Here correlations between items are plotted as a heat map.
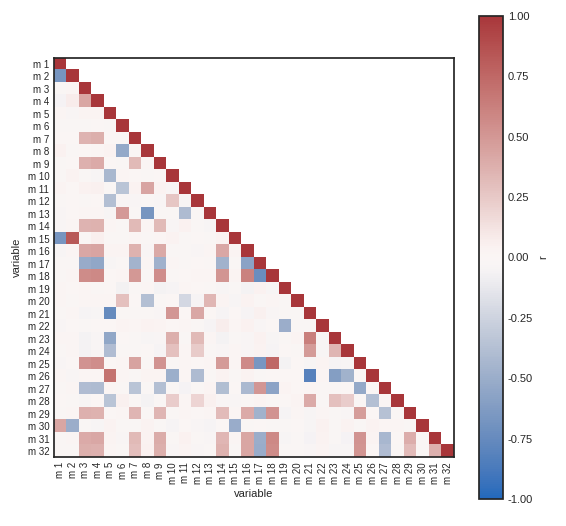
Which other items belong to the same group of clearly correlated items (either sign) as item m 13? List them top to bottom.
m 6, m 8, m 11, m 20
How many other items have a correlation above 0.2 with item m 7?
10
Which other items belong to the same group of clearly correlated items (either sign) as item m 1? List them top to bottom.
m 2, m 15, m 30
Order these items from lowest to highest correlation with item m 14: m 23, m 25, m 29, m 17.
m 17, m 23, m 29, m 25
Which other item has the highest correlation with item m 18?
m 25
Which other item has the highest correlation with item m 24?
m 21
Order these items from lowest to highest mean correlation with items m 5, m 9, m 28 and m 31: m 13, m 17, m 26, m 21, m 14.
m 17, m 21, m 13, m 26, m 14
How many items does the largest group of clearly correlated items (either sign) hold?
13
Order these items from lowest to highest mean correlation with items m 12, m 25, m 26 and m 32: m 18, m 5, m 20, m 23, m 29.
m 23, m 20, m 5, m 29, m 18
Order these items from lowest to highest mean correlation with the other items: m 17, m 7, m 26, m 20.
m 17, m 26, m 20, m 7
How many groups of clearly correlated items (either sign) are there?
5
